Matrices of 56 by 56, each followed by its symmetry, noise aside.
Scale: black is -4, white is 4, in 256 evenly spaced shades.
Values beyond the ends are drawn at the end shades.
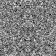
mirrored left to right.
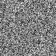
same after a half turn.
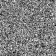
antisymmetric.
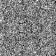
mirrored top to bottom.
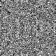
mirrored top to bottom.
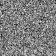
no symmetry.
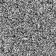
symmetric.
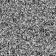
no symmetry.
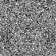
mirrored left to right.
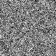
antisymmetric.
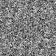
same after a half turn.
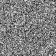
symmetric.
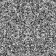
mirrored left to right.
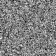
no symmetry.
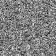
no symmetry.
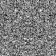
mirrored left to right.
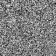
antisymmetric.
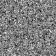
same after a half turn.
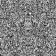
mirrored left to right.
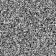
same after a half turn.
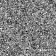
symmetric across the other diagonal.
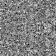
mirrored top to bottom.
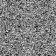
mirrored left to right.
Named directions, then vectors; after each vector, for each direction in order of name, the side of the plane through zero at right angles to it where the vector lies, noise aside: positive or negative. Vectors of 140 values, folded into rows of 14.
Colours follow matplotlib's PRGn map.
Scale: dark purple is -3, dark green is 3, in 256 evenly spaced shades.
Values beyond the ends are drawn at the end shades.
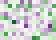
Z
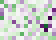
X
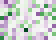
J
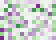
negative, negative, positive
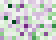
negative, negative, positive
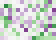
negative, positive, positive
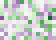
negative, negative, negative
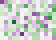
positive, negative, positive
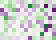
negative, positive, positive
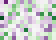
positive, positive, positive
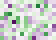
positive, positive, negative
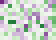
positive, negative, positive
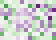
negative, positive, positive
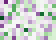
positive, positive, positive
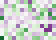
positive, positive, positive
